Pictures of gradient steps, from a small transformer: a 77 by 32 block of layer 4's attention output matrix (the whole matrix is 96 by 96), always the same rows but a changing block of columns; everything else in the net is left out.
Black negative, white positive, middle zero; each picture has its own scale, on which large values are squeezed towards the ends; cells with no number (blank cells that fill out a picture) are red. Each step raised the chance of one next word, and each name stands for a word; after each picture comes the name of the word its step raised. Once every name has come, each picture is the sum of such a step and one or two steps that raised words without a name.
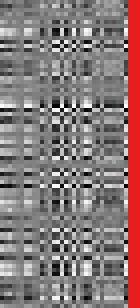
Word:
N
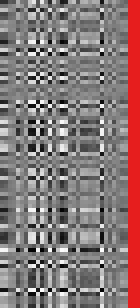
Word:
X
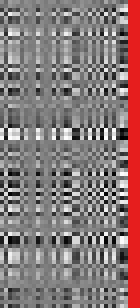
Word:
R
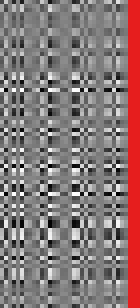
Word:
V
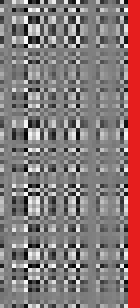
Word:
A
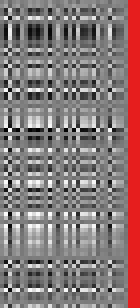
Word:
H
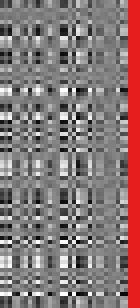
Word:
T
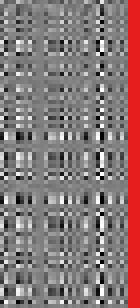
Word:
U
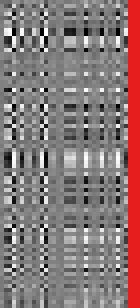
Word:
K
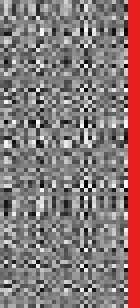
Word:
H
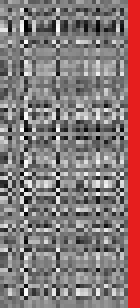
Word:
N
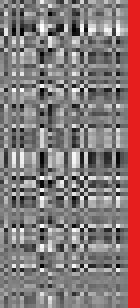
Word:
K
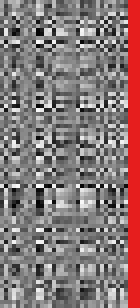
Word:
N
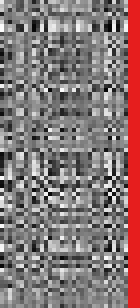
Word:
V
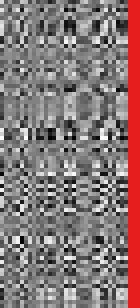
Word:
R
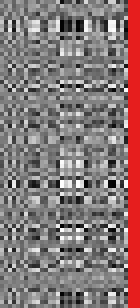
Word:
H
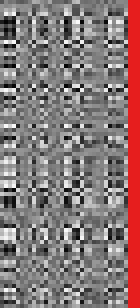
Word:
V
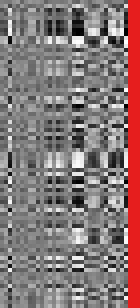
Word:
K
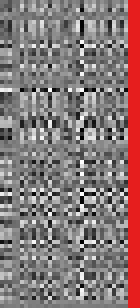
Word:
V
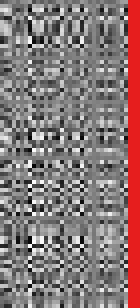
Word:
H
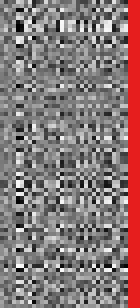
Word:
A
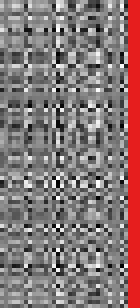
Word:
N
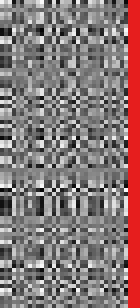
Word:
A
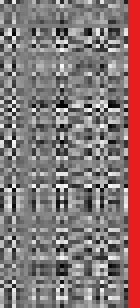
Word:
N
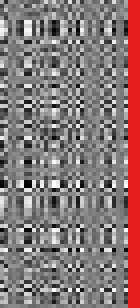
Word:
X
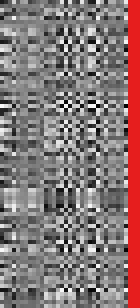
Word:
X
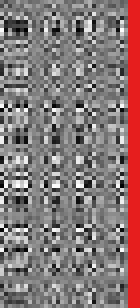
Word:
N
